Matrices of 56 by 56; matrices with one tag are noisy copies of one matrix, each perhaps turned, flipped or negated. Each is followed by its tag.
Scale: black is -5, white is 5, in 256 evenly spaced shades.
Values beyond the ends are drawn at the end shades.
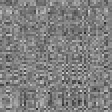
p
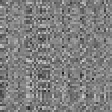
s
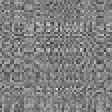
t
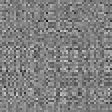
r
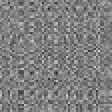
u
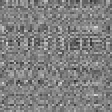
s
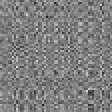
u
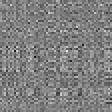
r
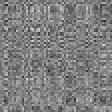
p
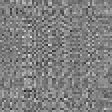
t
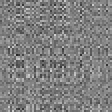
r
